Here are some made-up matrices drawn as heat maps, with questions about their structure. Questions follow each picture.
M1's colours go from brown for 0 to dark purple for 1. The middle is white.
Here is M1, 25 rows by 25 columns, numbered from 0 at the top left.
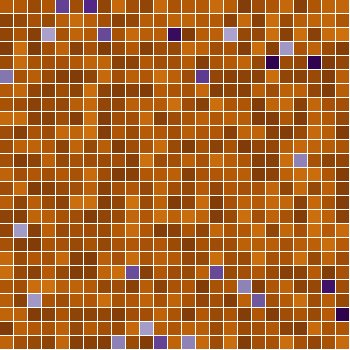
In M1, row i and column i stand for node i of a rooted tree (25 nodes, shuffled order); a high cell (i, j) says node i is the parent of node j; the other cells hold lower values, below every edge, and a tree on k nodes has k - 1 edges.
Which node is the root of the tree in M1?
5
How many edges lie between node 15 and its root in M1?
4
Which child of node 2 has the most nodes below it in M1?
3
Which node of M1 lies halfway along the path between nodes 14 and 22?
0
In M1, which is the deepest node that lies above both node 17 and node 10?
20
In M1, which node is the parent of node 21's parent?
24
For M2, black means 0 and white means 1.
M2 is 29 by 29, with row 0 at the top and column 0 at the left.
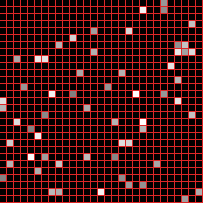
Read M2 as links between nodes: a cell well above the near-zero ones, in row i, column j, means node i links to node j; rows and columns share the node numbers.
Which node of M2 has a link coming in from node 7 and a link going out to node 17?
node 25
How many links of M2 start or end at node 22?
5
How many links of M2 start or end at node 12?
4
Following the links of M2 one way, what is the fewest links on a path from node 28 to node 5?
6
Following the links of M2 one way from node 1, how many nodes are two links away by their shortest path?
4
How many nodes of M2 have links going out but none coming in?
1
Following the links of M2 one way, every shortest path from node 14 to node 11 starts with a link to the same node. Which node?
node 0
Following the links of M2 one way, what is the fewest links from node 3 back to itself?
7
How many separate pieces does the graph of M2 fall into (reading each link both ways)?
2
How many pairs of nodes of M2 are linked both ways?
9
